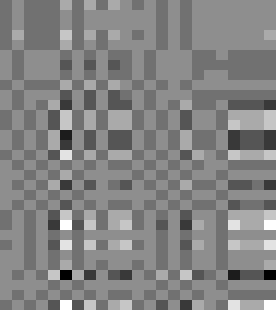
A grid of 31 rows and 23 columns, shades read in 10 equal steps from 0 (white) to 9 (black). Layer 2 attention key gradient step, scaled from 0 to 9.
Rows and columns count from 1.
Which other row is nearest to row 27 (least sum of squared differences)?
18
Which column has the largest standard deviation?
6
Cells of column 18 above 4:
9
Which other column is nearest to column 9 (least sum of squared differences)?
12
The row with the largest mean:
28
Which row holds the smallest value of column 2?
4
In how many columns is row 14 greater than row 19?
4
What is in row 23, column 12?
5
